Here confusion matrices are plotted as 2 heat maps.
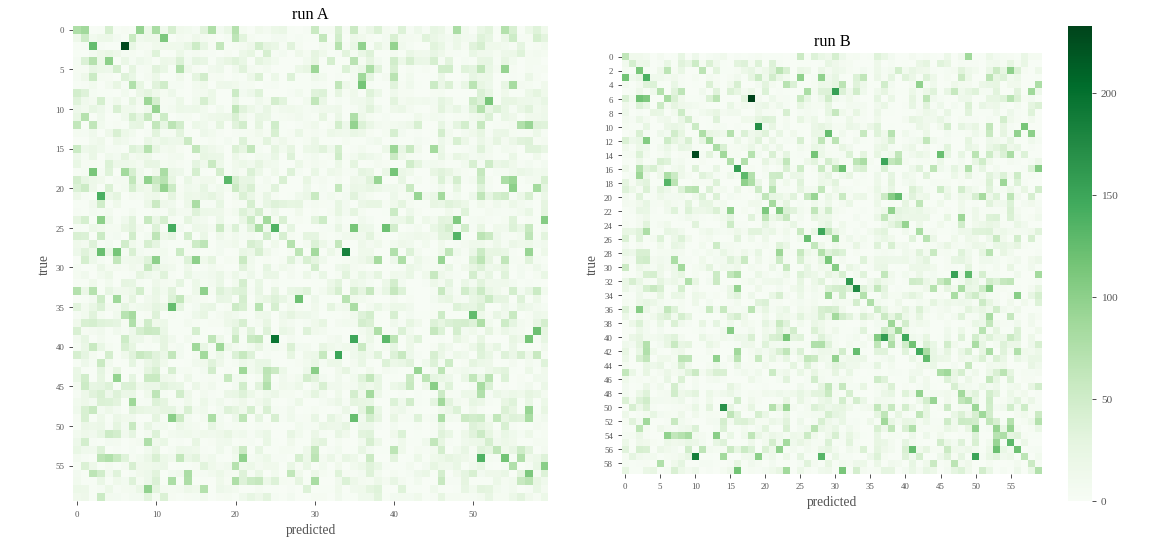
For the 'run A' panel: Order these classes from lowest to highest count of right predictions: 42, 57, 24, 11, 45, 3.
3, 42, 11, 57, 24, 45
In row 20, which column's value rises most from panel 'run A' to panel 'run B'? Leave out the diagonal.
39
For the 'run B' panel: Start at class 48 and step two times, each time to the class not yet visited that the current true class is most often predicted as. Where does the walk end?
33
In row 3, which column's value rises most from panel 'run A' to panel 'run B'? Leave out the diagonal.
0
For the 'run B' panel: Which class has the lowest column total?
35
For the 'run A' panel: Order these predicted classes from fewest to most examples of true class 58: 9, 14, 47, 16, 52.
47, 14, 52, 16, 9
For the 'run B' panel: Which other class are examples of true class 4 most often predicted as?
42
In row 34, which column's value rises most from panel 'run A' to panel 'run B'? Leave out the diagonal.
29
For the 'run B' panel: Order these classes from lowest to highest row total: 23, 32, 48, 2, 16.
23, 48, 2, 32, 16
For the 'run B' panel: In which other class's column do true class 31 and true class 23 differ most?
47
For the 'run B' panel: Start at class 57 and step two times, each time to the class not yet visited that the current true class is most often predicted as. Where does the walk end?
19
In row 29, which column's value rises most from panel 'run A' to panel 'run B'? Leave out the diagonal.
7
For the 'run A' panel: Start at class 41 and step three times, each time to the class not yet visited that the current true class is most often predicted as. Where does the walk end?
40
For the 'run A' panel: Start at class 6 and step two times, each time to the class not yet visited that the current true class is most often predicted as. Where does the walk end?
50
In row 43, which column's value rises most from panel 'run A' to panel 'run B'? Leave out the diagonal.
13
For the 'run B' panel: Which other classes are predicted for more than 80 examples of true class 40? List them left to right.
23, 36, 37
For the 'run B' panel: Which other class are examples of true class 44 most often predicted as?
49
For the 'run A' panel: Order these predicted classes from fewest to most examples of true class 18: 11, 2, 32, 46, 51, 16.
16, 32, 46, 51, 11, 2
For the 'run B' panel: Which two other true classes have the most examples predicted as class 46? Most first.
45, 32
